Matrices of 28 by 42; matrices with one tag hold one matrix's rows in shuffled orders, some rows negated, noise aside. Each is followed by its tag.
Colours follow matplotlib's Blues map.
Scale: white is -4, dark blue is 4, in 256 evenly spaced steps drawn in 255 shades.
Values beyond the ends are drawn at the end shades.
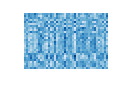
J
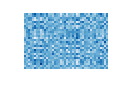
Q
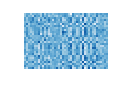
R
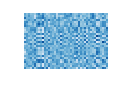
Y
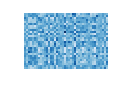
J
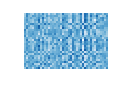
R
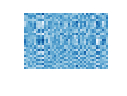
Y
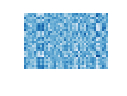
Y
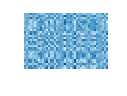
J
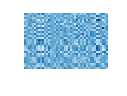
Y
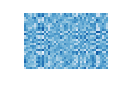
Y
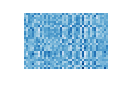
R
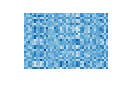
Q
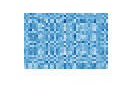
J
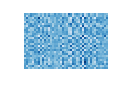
R
